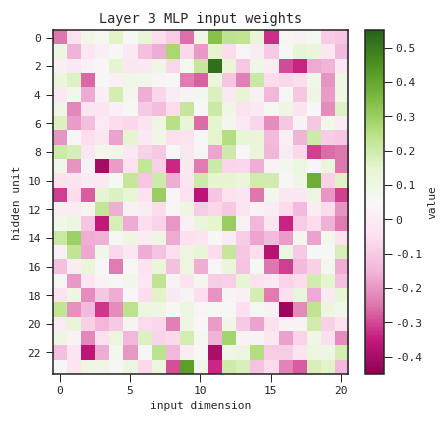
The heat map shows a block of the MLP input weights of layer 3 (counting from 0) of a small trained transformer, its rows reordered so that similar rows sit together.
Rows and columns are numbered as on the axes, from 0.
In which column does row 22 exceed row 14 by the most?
14
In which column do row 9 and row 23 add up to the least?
8
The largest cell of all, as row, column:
2, 11
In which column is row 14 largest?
1
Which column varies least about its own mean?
6
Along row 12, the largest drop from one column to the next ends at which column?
4
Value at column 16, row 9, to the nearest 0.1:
0.1
